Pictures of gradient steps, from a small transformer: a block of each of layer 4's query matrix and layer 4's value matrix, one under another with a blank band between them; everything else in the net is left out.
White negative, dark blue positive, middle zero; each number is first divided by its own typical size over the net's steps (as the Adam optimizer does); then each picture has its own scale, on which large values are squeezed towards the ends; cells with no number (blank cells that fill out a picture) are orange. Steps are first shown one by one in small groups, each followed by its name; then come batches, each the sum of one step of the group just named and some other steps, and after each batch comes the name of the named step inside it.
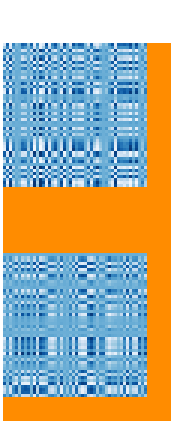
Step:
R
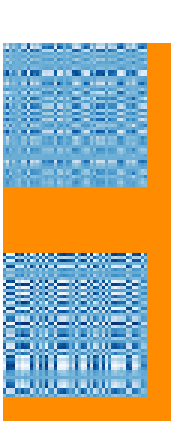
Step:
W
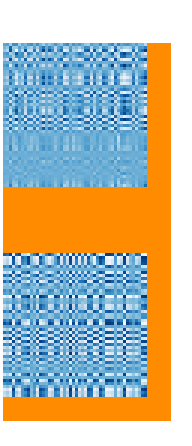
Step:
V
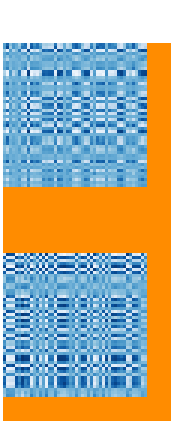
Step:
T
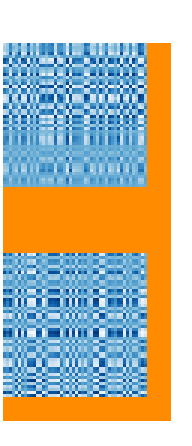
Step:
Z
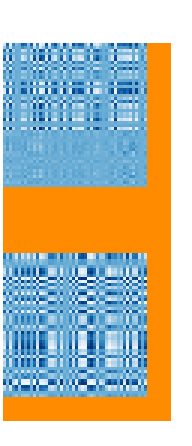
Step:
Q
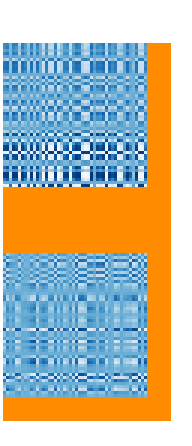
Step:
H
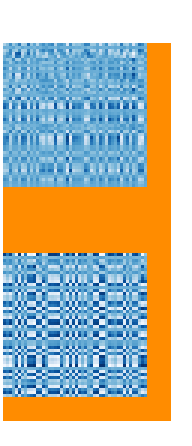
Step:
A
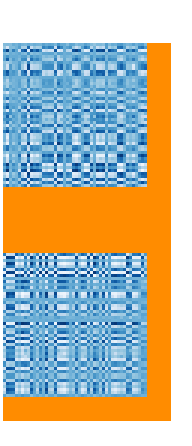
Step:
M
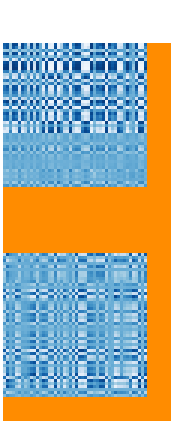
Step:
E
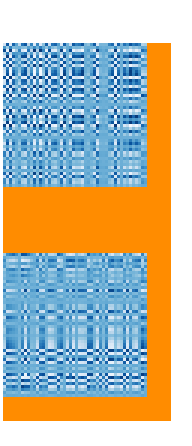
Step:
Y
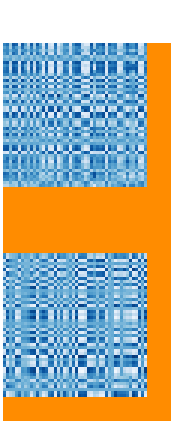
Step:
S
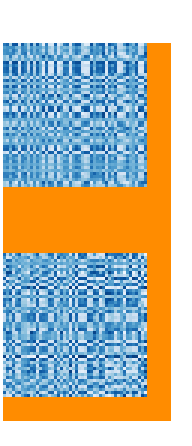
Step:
S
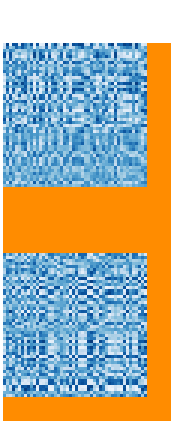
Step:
Q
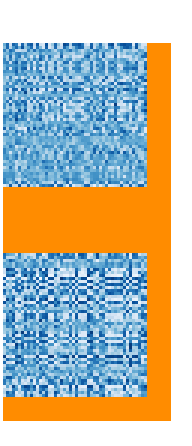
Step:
Q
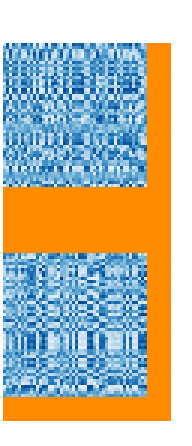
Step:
Q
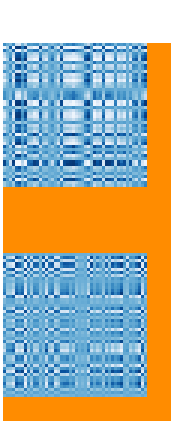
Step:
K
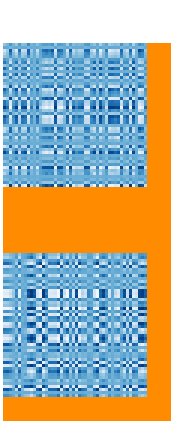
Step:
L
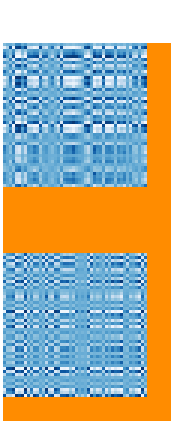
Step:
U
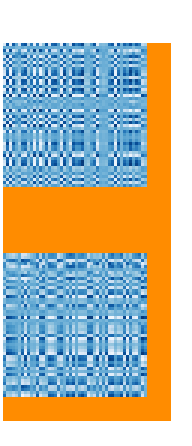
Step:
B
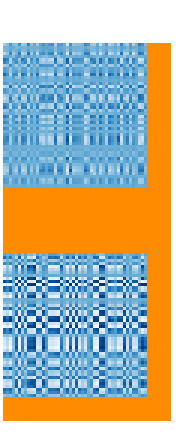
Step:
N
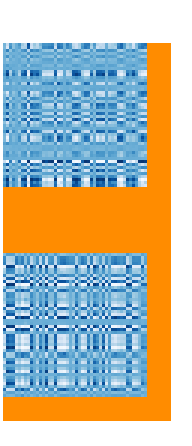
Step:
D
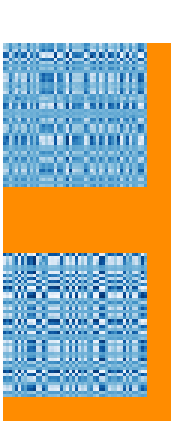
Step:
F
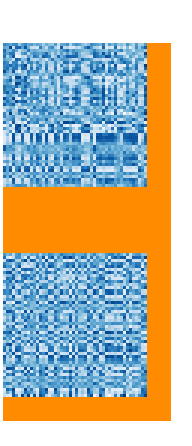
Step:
U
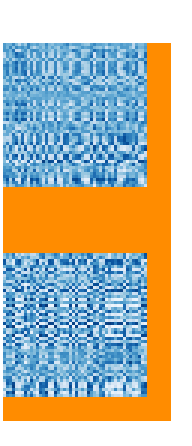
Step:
D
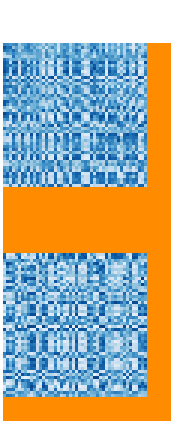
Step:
N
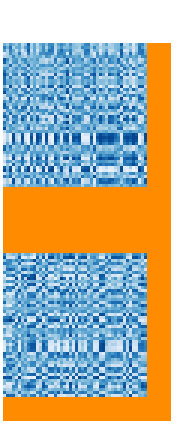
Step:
N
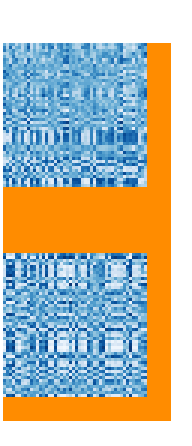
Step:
D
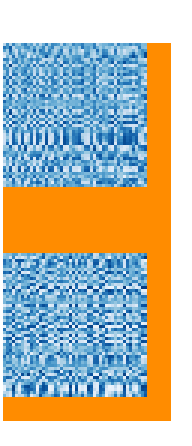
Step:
B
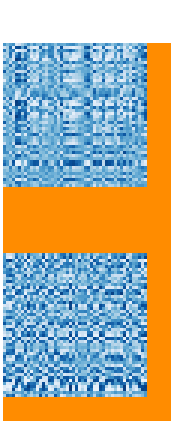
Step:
K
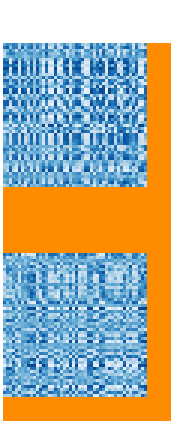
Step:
L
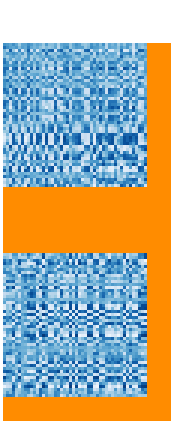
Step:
L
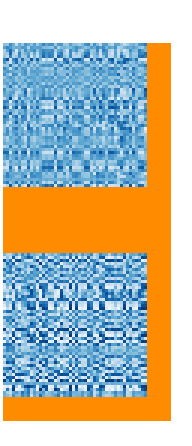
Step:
L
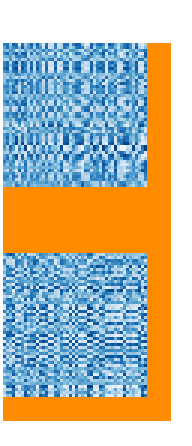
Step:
F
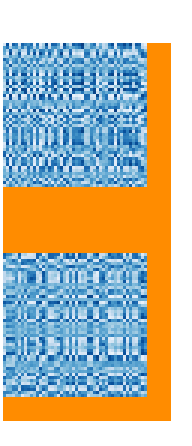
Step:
B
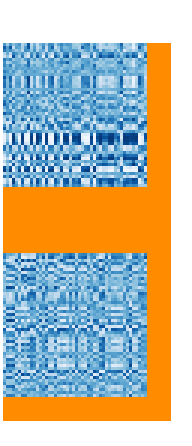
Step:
F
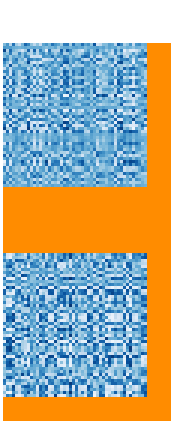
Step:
B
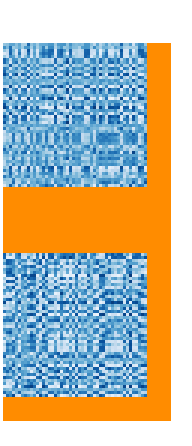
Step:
L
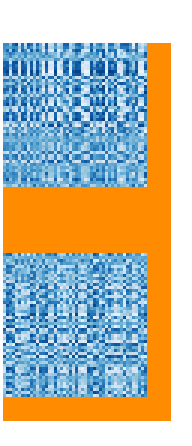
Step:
D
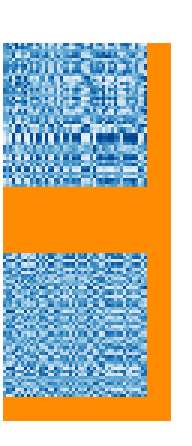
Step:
U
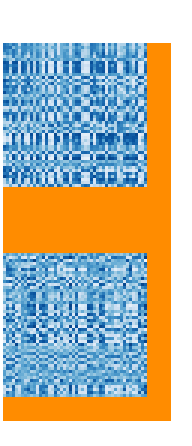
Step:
N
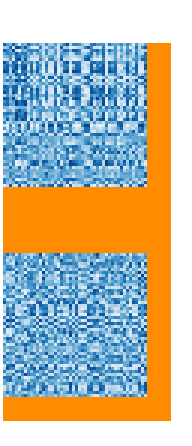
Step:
K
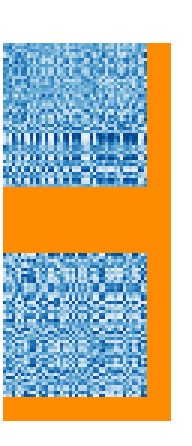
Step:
F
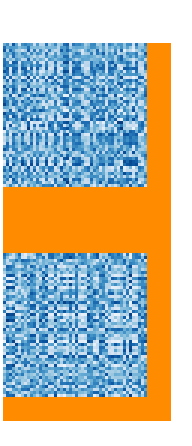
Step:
B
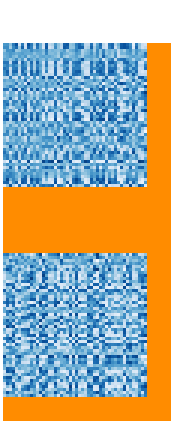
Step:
D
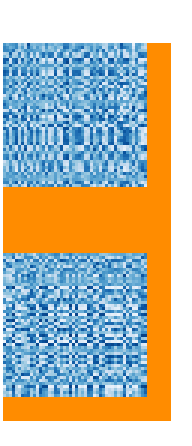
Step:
L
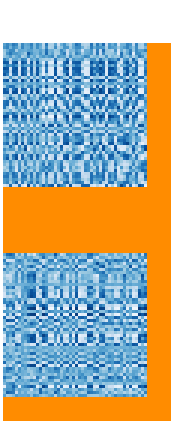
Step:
L
